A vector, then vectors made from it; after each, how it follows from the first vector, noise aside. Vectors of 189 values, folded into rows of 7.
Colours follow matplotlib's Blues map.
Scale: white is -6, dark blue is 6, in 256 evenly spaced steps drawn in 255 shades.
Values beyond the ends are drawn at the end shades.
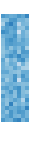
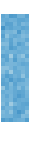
reversed, shrunk.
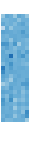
reversed, negated, partly zeroed.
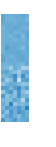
partly zeroed.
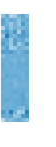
reversed, negated, partly zeroed.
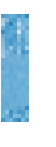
partly zeroed.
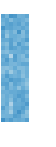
reversed, shrunk.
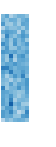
reversed, negated.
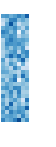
scaled up.
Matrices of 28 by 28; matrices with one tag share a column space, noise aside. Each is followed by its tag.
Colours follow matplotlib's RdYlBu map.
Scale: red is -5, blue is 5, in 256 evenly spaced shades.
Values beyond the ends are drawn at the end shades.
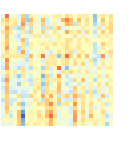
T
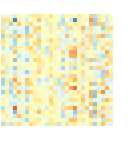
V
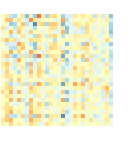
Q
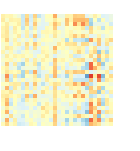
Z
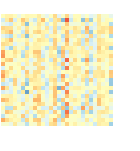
V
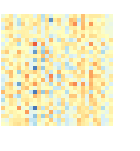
Z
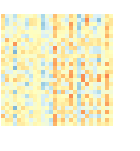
Z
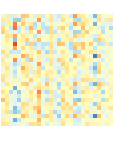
Q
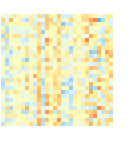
V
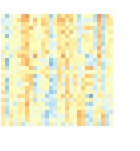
T
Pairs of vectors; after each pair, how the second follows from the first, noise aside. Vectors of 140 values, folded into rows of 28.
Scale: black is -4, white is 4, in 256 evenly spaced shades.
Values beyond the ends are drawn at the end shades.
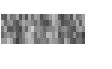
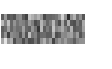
shuffled.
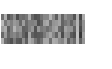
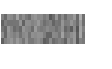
negated, shrunk.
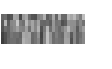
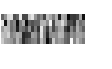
negated, scaled up.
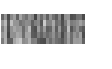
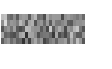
shuffled.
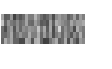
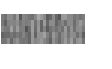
reversed, negated, shrunk.
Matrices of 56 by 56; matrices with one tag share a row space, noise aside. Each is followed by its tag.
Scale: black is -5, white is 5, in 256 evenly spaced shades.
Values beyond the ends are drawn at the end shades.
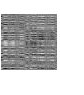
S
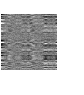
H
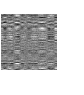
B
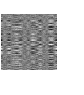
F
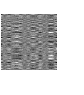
F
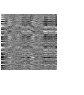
H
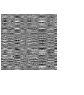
B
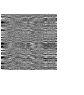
H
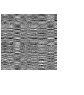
B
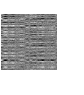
S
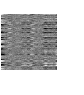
H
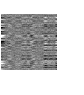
H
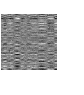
B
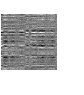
S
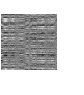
S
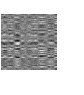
B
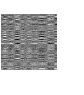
B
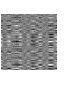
F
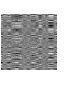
F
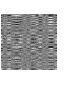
F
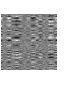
F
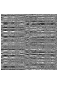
S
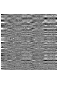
H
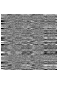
H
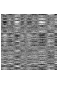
B
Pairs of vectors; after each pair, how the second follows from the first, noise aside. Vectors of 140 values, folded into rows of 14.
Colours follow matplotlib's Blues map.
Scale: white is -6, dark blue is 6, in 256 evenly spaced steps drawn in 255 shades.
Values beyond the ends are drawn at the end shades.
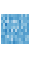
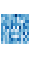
reversed, scaled up.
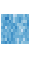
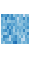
reversed, negated.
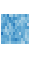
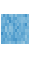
shrunk.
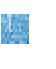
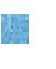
shrunk.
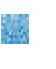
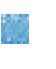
partly zeroed.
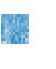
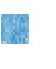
shrunk.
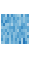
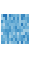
reversed.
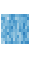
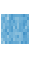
shrunk.
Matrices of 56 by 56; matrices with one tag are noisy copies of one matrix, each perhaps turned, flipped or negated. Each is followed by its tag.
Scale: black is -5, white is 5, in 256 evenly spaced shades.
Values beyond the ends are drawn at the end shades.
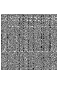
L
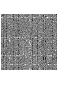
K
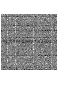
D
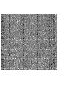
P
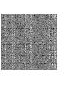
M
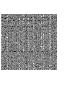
L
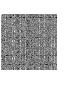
K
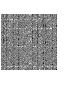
K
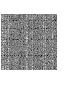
M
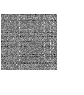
L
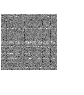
D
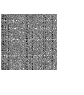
M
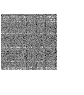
P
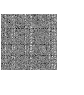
M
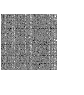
M
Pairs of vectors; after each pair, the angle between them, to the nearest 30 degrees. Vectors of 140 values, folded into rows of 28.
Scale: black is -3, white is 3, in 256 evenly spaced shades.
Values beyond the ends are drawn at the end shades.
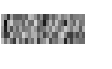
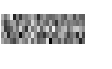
60 degrees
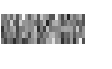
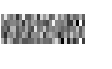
60 degrees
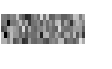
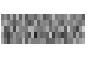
90 degrees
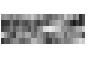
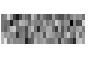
90 degrees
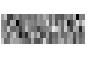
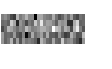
60 degrees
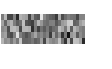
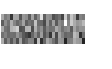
60 degrees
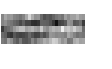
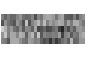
120 degrees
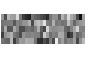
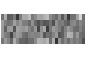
150 degrees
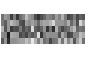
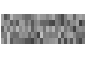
150 degrees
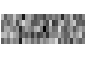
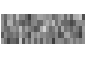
120 degrees
